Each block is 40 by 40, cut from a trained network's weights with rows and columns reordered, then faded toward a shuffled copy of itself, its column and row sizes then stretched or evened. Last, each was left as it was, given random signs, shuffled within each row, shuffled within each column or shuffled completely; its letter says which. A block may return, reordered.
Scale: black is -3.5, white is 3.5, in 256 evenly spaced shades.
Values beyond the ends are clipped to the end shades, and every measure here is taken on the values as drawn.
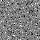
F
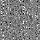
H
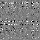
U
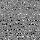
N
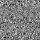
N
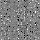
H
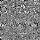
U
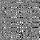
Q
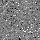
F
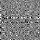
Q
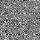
U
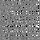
Q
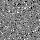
F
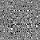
Q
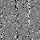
H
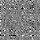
Q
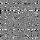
U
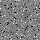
F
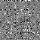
U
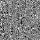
H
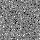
F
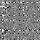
U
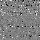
N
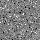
F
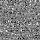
N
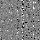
H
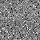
F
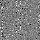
H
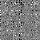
U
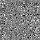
U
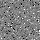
F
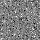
F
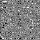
U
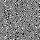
H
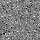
F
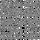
U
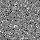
F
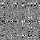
Q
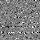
N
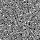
F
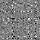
U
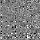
U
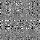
U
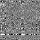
Q
